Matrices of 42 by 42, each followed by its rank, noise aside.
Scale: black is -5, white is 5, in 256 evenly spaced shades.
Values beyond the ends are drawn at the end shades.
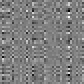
two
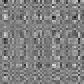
two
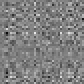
three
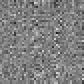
eight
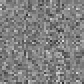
eight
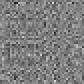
six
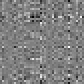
three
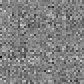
eight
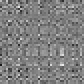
three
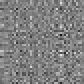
six
